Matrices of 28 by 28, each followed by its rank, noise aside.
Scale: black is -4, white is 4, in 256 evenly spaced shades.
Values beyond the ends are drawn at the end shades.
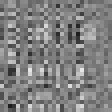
two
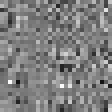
four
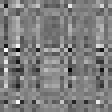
two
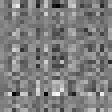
two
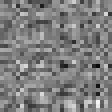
four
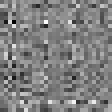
four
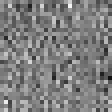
five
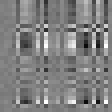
one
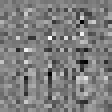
three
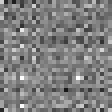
three
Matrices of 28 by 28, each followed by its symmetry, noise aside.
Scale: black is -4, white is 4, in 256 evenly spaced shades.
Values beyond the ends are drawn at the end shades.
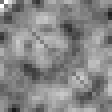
symmetric.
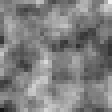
antisymmetric.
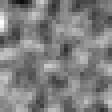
antisymmetric.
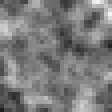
symmetric across the other diagonal.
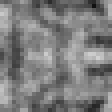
mirrored top to bottom.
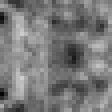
mirrored top to bottom.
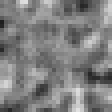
antisymmetric.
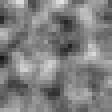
antisymmetric.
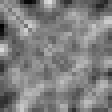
symmetric.
